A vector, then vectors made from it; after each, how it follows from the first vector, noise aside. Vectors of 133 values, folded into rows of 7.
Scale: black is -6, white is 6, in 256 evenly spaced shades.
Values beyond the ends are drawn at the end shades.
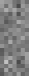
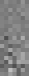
reversed, negated, partly zeroed.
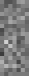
wrapped around.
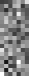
negated, scaled up.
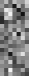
reversed, negated, scaled up.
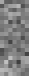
sign-scrambled.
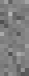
reversed, negated, partly zeroed.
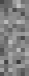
sign-scrambled.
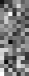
negated, scaled up.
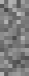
sign-scrambled.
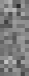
copied.
